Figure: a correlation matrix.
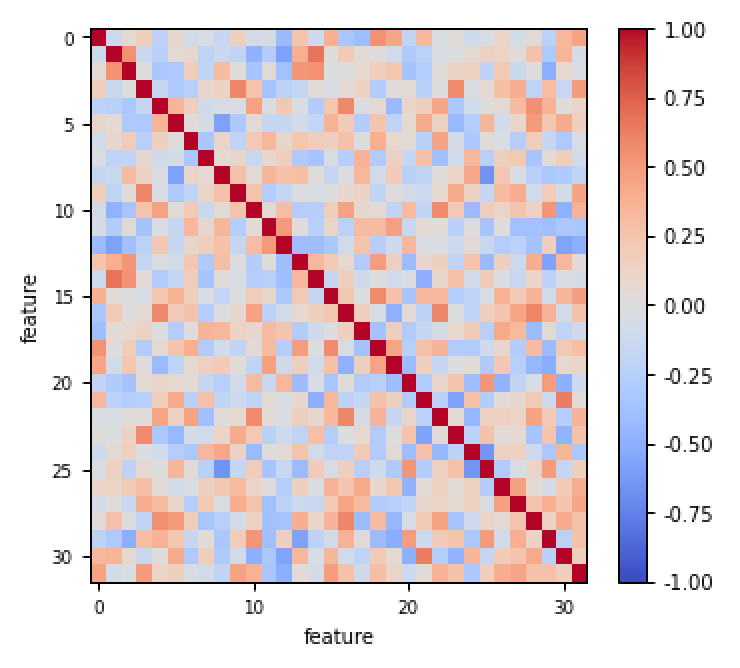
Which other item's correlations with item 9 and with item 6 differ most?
3
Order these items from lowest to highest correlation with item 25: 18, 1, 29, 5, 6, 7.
7, 18, 6, 1, 5, 29
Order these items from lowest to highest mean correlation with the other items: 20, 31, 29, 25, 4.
20, 25, 29, 4, 31
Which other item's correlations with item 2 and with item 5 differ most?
8
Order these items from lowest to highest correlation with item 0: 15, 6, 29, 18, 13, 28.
29, 6, 28, 13, 15, 18
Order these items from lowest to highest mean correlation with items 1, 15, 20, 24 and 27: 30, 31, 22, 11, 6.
11, 6, 22, 31, 30
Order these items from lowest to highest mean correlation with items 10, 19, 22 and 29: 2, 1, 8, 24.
24, 1, 2, 8
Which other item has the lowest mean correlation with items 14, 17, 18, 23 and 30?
12
